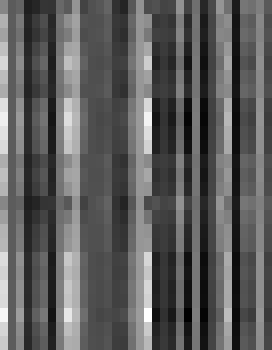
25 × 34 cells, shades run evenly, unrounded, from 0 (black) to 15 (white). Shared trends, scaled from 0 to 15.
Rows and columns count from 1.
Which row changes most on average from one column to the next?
23
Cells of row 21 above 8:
8
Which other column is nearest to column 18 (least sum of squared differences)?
33
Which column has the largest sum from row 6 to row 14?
1
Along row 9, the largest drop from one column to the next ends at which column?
20
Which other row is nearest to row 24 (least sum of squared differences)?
5
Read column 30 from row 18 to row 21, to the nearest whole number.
1 1 1 1
